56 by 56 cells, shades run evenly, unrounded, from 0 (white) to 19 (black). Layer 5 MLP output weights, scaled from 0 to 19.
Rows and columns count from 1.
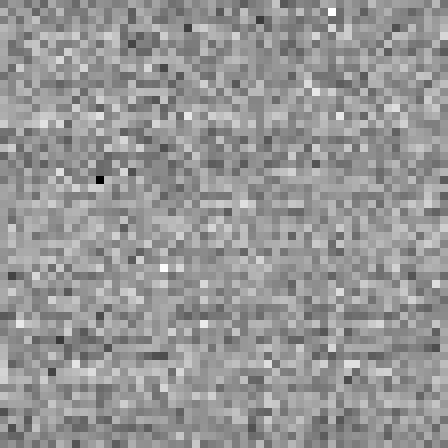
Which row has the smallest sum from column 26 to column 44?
26
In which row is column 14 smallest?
5
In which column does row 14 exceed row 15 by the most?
13
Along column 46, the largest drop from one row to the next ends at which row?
16
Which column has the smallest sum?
10
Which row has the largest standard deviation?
19
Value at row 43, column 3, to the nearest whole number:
9
